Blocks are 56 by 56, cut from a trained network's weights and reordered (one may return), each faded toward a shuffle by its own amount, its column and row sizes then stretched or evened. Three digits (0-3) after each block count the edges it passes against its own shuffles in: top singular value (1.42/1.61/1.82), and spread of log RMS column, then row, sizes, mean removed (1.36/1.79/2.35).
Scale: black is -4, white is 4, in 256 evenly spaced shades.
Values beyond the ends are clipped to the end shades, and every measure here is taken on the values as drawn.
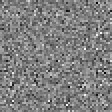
0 1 1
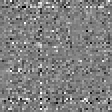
0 2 3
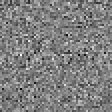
1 1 2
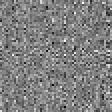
3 3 1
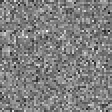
0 0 1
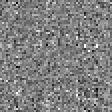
1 2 1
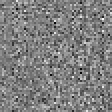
1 3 0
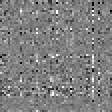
2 3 3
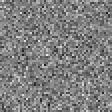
1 0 1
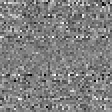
1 0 3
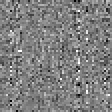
1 3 1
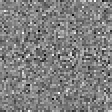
0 2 2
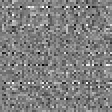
3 2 3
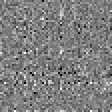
1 2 2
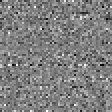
1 1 3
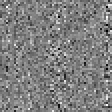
0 3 0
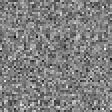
2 0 2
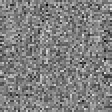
2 1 1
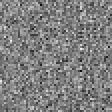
1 1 0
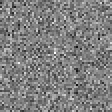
0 1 0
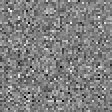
1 2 2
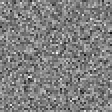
1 0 0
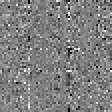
0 3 1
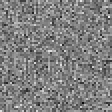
0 0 1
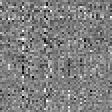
2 3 2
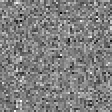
1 2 0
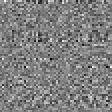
3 1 3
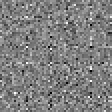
1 2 2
